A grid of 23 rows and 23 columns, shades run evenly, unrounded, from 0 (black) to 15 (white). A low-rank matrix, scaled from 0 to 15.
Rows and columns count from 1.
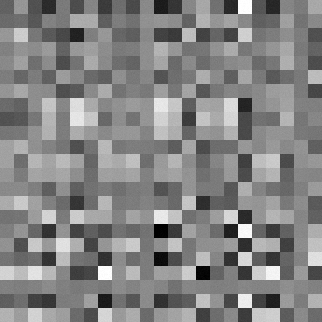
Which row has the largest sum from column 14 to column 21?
16
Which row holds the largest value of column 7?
9
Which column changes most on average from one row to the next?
18
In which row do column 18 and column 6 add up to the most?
22
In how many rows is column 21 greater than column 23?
13
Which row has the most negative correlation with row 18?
5
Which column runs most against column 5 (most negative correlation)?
21
